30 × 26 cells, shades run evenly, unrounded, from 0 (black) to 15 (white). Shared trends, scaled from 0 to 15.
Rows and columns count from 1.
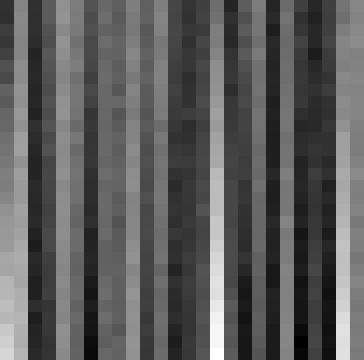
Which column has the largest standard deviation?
1
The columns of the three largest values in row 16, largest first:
16, 25, 2
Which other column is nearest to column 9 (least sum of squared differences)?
8
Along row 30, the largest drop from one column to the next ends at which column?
17
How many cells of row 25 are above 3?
19
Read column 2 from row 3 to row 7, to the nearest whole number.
8 8 8 8 8
